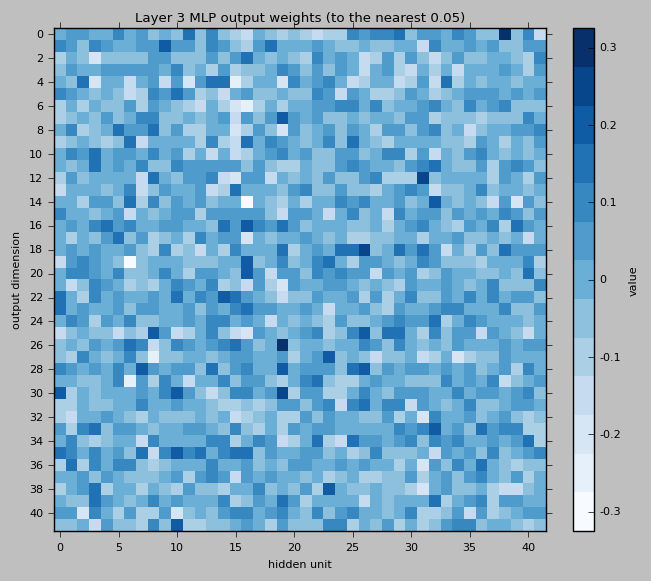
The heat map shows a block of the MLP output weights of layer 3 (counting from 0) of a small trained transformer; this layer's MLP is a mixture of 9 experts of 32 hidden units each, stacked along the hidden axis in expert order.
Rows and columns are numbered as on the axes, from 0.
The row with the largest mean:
28
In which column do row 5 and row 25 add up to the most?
8
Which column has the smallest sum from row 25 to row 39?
31
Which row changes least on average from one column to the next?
23
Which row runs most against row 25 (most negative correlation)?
35
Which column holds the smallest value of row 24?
18
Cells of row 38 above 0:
7
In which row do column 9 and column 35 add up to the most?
1
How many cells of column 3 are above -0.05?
26
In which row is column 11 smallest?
4
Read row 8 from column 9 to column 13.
-0.05 0.05 -0.1 -0.1 0
